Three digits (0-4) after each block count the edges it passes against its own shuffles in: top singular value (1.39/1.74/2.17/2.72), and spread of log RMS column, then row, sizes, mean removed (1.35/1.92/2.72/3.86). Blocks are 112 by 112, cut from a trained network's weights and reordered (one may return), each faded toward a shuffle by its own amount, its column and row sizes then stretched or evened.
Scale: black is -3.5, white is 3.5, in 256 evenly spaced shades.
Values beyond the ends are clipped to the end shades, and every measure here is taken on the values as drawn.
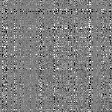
1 4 3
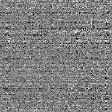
2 3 3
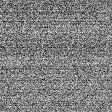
2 0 1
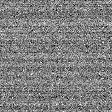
2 1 1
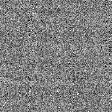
0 3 1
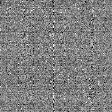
1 3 0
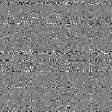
1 3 4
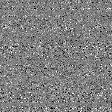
0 0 3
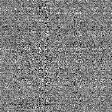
1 3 2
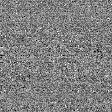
0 1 2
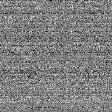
2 1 3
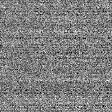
2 2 2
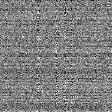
3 3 1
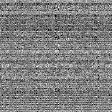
4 3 1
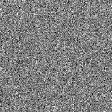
2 1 1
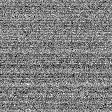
3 0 1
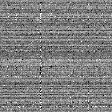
4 2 2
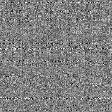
1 0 3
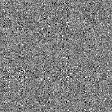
2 2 2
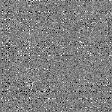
0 2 3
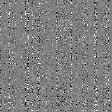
0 4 2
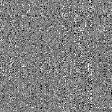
2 3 1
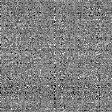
1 3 2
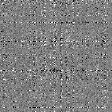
1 3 3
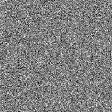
2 1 1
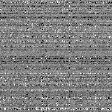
3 2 3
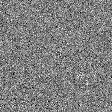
0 0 0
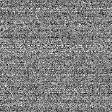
2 2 2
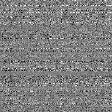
1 2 4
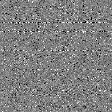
3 2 2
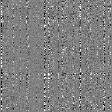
2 4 2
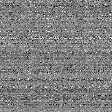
2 1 3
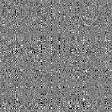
2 3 3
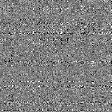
2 2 3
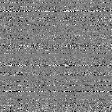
1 2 4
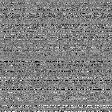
2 1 4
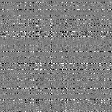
3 2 4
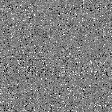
1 1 2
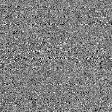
0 1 3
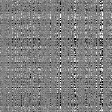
4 4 1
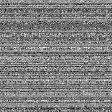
4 0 3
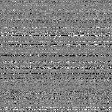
2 1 4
